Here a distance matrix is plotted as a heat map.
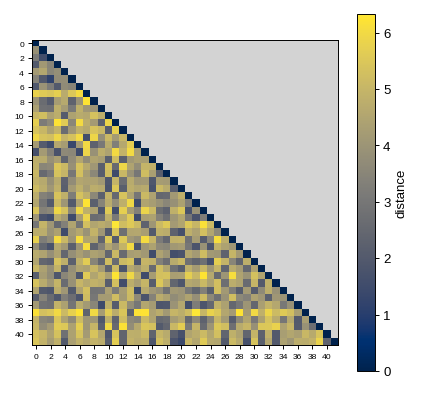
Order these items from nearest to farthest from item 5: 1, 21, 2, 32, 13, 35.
2, 1, 35, 21, 32, 13
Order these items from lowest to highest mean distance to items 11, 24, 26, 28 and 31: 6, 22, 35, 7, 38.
22, 38, 35, 6, 7
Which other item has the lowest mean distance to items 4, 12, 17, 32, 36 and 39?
9
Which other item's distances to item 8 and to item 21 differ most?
23
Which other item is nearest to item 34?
14
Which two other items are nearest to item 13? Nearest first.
7, 37
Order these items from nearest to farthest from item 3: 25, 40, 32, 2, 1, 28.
32, 25, 2, 1, 28, 40
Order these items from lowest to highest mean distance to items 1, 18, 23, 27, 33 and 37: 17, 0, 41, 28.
17, 28, 41, 0
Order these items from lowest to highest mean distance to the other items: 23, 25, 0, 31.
31, 23, 0, 25
